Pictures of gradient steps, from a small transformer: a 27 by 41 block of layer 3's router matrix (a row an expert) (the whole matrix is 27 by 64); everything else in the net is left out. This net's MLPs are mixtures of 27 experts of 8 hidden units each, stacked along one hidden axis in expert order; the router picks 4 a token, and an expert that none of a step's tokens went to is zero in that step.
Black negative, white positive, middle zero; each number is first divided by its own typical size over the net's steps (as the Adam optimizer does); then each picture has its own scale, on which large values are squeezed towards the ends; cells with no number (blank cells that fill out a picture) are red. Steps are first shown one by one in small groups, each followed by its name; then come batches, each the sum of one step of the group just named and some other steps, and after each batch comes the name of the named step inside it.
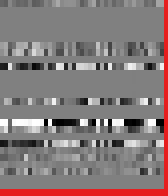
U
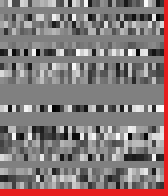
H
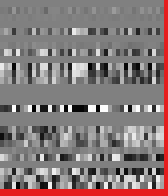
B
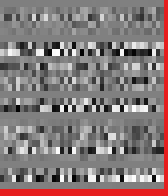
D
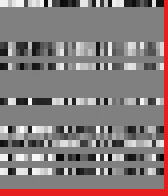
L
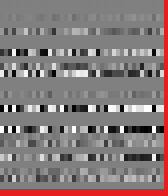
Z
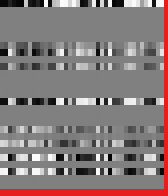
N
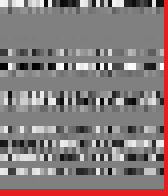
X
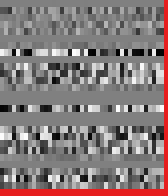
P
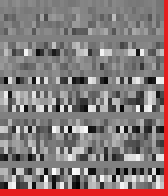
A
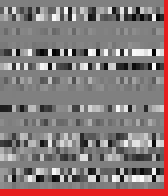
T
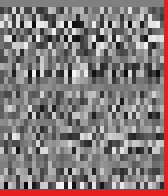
B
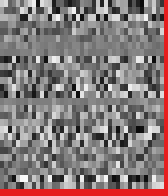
U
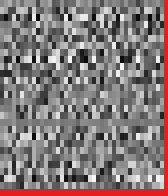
D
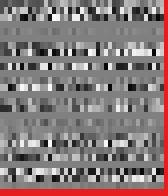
T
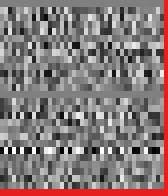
P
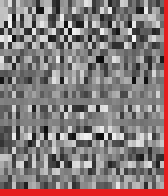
B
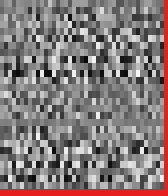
H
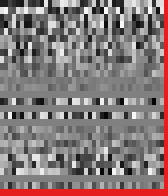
N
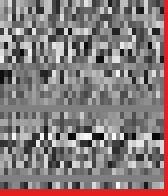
U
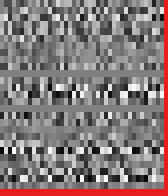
N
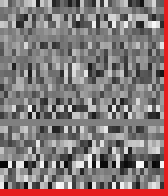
B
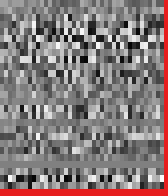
X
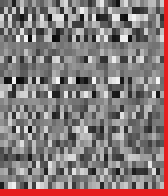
A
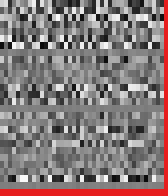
X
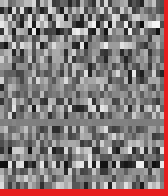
B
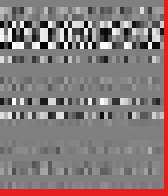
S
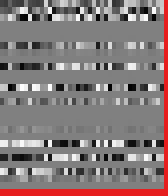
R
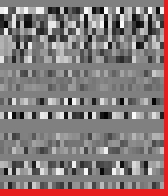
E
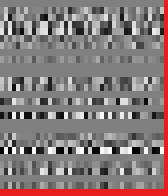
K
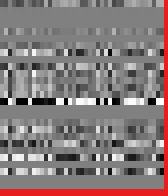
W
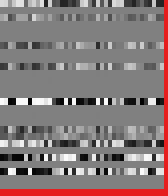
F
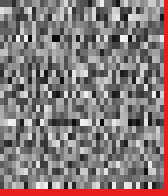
W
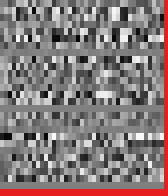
F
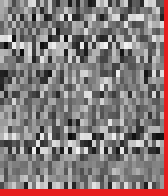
S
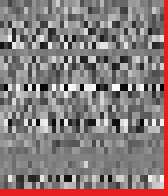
S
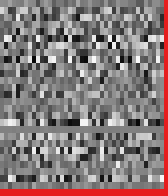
E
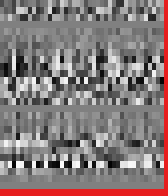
R
